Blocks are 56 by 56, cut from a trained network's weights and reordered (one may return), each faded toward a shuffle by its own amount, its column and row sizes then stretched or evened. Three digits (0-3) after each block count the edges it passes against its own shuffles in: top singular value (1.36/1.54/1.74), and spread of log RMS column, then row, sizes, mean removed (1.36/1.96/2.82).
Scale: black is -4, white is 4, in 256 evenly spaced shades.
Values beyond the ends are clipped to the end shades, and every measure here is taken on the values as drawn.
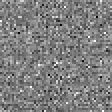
0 0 1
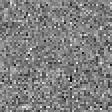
0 1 1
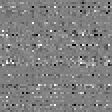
0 1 3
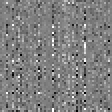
2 3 1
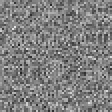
3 0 0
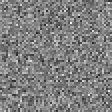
2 0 1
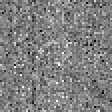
0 1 0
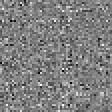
1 2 2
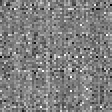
2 0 2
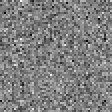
1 1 1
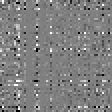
1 3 3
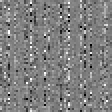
1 3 0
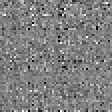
0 1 2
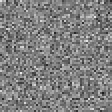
2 0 1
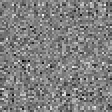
3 0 2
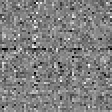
1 1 1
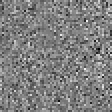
1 2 0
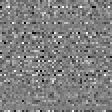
3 1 3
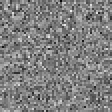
1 0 0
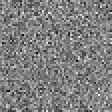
1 0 1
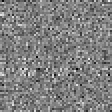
2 0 2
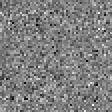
0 0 2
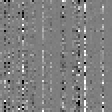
3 3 1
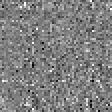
1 2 1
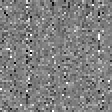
0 2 0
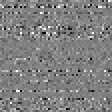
1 1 3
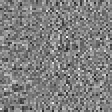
2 1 1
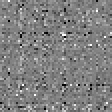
0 2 2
